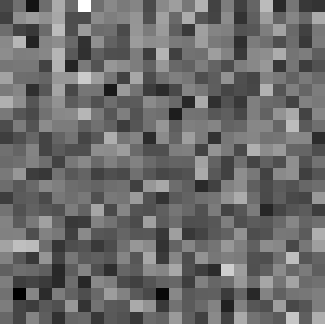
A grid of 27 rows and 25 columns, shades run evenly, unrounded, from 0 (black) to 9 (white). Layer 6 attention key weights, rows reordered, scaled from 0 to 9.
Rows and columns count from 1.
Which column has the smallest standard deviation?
24
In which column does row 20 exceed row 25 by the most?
2
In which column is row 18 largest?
8
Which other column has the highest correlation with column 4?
12
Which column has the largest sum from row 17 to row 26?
19
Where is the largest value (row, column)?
1, 7
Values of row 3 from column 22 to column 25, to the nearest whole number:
6 4 2 4
